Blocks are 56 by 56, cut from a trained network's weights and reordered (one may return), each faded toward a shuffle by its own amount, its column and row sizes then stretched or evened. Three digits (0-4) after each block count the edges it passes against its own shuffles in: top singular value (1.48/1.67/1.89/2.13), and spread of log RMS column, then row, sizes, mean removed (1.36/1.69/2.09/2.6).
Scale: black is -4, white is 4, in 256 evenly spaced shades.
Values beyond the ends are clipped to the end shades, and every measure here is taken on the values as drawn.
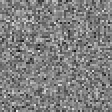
0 0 1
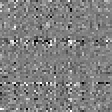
2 3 4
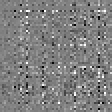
1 4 4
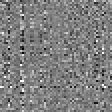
2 4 2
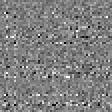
1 1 4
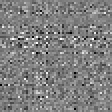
3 2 4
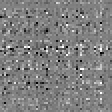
0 3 4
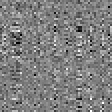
4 4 3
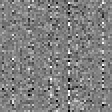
2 4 1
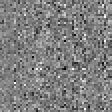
1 4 0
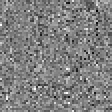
1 3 1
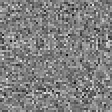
1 0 2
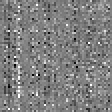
1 4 2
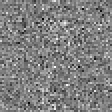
0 1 1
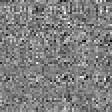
2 2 4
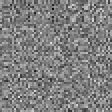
3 1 1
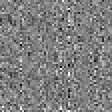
2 4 0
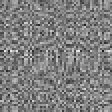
4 0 3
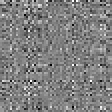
4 4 4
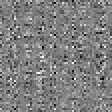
1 4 3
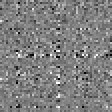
1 3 4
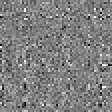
2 2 3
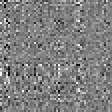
3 4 3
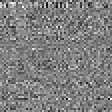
3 0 4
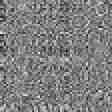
3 3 1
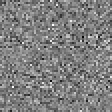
1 0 3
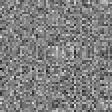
4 3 0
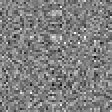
3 2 1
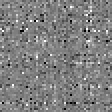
0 3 3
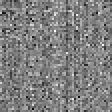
1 1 2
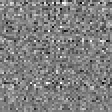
2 1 4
